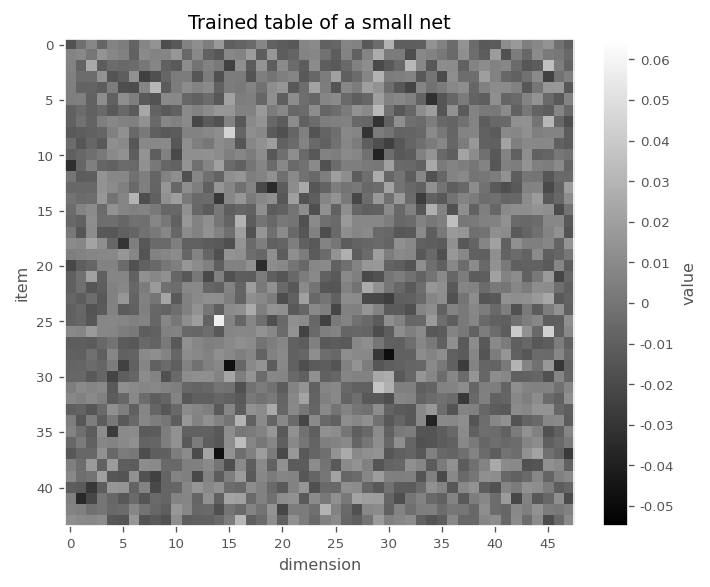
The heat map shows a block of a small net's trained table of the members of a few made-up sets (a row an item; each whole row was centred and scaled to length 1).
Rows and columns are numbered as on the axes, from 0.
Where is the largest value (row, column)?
25, 14
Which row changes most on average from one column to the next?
2
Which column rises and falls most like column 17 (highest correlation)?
38
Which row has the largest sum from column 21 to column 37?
31
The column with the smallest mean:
1
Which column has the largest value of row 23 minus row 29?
15
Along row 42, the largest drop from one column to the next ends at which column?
20
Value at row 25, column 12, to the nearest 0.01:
0.02
